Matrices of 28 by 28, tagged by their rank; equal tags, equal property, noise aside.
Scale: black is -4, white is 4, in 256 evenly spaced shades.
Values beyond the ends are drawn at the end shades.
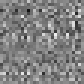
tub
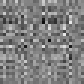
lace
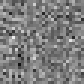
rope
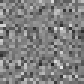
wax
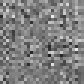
wax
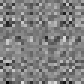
lace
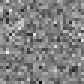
rope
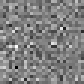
wax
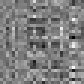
lace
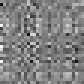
lace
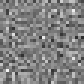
rope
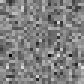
rope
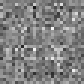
wax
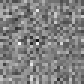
wax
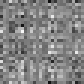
lace
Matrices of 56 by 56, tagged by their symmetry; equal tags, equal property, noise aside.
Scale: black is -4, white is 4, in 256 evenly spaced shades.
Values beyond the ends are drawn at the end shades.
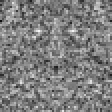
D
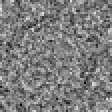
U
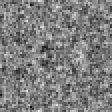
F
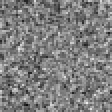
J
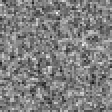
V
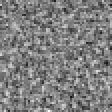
V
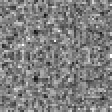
F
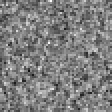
J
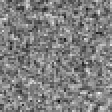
J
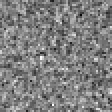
V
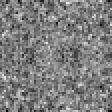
F
